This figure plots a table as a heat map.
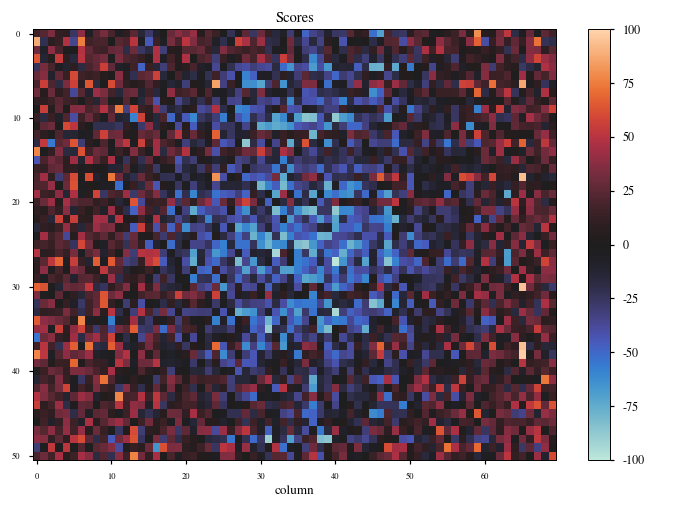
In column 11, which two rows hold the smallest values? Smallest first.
18, 49
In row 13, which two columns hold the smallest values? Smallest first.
28, 34
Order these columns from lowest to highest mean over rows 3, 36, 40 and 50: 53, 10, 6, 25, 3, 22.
53, 22, 25, 10, 6, 3
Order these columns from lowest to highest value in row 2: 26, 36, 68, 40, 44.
36, 44, 40, 68, 26
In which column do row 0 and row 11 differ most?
30
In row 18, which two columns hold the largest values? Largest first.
5, 2
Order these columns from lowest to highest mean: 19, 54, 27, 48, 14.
27, 48, 19, 54, 14
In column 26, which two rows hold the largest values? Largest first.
49, 50
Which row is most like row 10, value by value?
21
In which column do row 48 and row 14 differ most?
31
